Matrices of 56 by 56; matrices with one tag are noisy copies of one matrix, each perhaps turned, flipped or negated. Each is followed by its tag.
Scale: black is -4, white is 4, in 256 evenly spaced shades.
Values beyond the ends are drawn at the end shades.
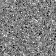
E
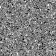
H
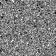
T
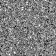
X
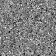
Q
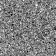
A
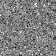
E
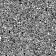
Q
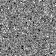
X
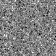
E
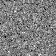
A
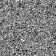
E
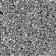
T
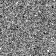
H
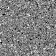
X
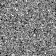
T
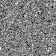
H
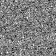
H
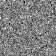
Q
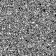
X
